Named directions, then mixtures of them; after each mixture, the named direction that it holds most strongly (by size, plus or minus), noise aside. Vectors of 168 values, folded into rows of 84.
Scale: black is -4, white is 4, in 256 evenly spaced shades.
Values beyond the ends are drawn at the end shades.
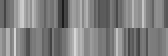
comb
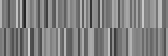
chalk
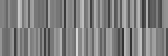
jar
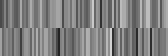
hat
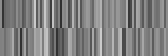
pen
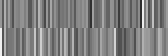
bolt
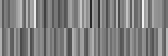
chalk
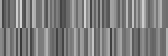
chalk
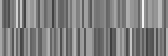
chalk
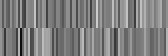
chalk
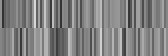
pen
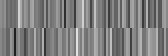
jar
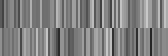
hat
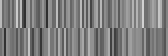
chalk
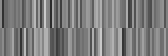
pen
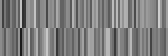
chalk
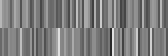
hat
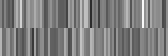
chalk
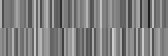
pen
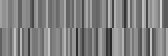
jar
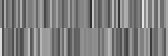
bolt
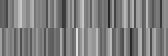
jar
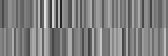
pen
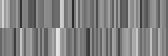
hat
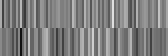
chalk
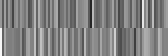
bolt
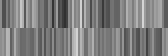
comb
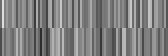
pen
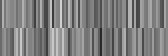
pen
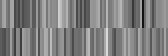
comb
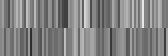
chalk
